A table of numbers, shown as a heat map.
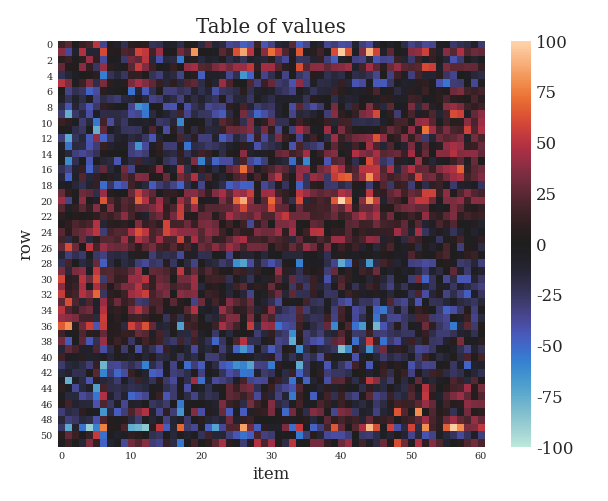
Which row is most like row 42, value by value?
18
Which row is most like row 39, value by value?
28
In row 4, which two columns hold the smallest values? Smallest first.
26, 6
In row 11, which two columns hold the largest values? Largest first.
52, 58
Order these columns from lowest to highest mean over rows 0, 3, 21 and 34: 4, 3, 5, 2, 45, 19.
45, 2, 5, 4, 3, 19
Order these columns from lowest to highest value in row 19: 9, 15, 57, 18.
9, 15, 57, 18
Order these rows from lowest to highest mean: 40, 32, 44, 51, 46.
40, 44, 46, 32, 51
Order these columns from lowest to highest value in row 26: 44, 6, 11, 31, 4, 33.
44, 11, 31, 33, 6, 4
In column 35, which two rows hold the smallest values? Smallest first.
15, 43
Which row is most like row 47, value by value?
51
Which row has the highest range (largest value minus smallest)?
49
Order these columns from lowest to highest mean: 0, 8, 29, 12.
8, 29, 12, 0
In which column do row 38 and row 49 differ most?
12
